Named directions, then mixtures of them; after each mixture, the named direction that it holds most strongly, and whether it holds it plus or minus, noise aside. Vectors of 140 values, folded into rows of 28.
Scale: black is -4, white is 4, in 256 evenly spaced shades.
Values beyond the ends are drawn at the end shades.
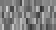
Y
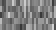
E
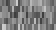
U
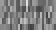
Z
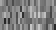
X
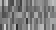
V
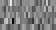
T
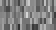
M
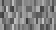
Y, plus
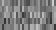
X, plus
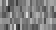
M, plus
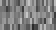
M, plus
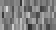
Y, plus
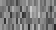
X, plus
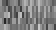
X, plus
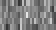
M, plus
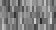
U, plus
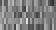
V, minus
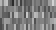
V, plus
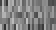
V, minus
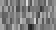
Z, plus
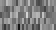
U, minus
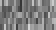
V, plus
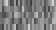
V, plus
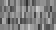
Z, minus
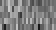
U, minus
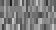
T, minus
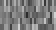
M, minus
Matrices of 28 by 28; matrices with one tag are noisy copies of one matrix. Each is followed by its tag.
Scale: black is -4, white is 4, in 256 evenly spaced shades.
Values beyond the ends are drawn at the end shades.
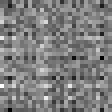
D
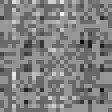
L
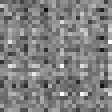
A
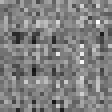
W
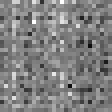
L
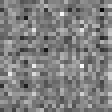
A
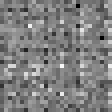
A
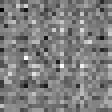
A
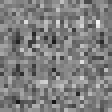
W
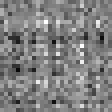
W
